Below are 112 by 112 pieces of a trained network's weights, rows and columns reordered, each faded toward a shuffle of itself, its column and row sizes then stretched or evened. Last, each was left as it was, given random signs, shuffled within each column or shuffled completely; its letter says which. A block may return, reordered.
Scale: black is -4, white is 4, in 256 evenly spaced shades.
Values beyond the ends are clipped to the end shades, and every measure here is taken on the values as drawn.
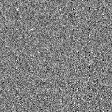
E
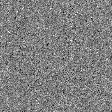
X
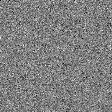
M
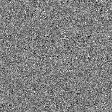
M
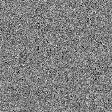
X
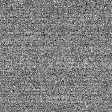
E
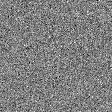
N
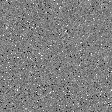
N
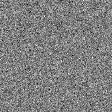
X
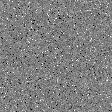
N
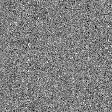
X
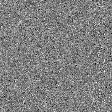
X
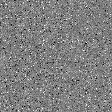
X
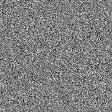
M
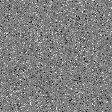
X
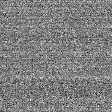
E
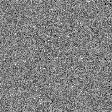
M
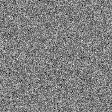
X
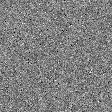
N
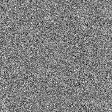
M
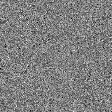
M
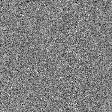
X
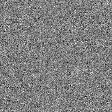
M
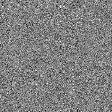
M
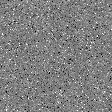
N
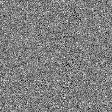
M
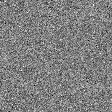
N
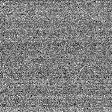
E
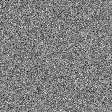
N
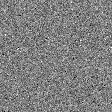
N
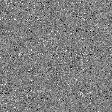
M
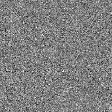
E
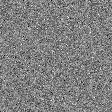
N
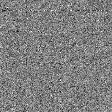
M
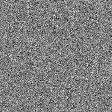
X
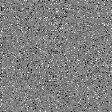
E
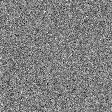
N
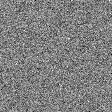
N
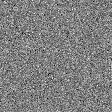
N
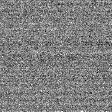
E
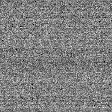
E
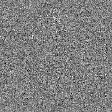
E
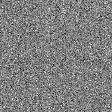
X
